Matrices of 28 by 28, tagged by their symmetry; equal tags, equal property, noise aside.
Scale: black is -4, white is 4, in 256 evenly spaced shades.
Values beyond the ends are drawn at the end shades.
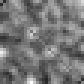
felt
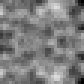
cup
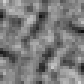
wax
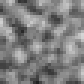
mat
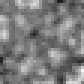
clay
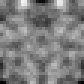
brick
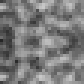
cup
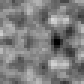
cup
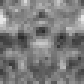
brick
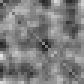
clay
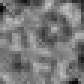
felt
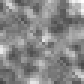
felt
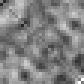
clay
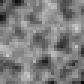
clay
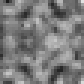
cup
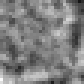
mat
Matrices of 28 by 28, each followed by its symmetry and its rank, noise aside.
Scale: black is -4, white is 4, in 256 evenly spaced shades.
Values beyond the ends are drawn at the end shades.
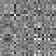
no symmetry, rank three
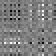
symmetric, rank one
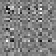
no symmetry, rank two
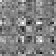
symmetric, rank two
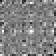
symmetric, rank three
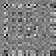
symmetric, rank two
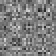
no symmetry, rank three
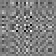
symmetric, rank two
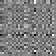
no symmetry, rank three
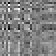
no symmetry, rank two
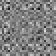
symmetric, rank two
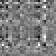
no symmetry, rank two
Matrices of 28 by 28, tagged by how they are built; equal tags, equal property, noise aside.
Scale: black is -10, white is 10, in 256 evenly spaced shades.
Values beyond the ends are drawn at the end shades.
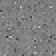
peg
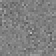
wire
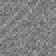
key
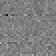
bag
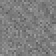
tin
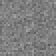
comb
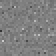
peg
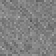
tin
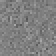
wire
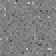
peg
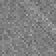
tin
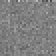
bag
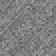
key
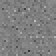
peg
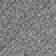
key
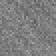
tin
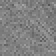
tin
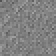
key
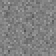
comb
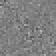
wire
